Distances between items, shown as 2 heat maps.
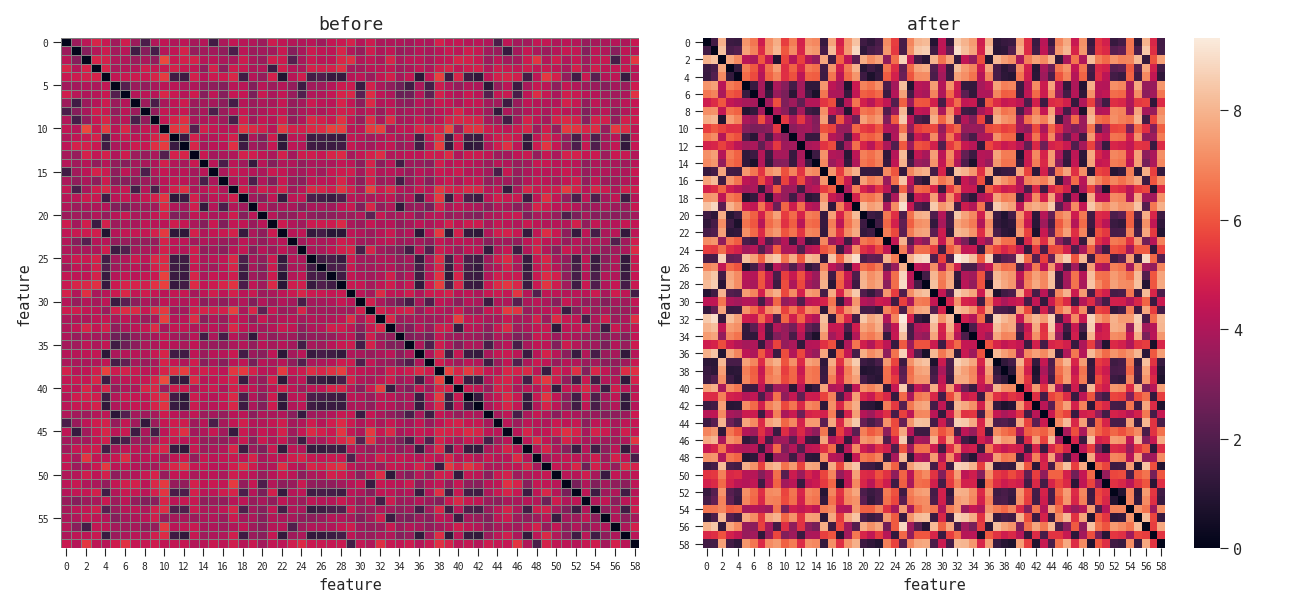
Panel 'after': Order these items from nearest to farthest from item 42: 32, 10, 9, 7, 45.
7, 10, 45, 9, 32
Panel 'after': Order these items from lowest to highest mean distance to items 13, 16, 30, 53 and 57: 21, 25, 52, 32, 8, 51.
51, 8, 21, 52, 32, 25
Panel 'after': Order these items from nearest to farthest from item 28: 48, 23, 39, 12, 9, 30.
9, 23, 48, 12, 30, 39
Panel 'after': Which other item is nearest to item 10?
50
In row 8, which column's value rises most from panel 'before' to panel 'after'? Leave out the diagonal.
44
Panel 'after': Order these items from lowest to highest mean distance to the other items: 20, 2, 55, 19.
20, 55, 2, 19
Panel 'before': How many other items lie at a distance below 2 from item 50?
3
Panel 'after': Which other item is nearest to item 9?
2
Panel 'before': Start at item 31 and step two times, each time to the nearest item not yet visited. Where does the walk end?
20
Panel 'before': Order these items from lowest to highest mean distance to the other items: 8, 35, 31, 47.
47, 35, 8, 31
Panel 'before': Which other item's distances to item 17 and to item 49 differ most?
38
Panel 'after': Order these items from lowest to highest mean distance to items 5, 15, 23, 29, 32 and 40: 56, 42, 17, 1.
56, 17, 42, 1
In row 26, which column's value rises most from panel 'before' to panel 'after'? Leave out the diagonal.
25
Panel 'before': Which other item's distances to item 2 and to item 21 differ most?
3
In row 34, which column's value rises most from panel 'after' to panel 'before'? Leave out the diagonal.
48
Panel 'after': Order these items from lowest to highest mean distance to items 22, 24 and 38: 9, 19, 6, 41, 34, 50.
41, 50, 6, 34, 9, 19
